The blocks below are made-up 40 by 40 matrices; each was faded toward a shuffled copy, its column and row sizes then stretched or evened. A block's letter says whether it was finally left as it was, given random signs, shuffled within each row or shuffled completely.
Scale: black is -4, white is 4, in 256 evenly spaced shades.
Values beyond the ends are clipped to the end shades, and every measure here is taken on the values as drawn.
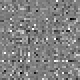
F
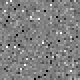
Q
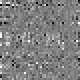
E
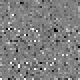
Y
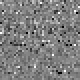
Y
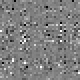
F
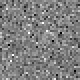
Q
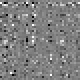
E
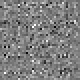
F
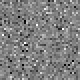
Q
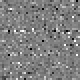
Y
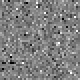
Q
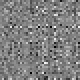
E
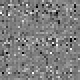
F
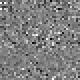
Y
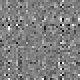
E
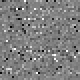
Y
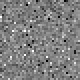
Q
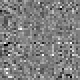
E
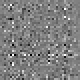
E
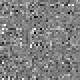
F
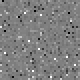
Q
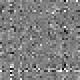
E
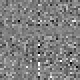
F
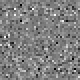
Y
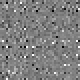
E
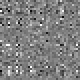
E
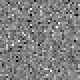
Q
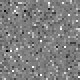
Q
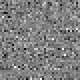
Y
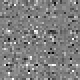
E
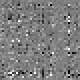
F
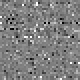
Y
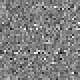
Y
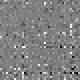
F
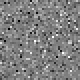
Q
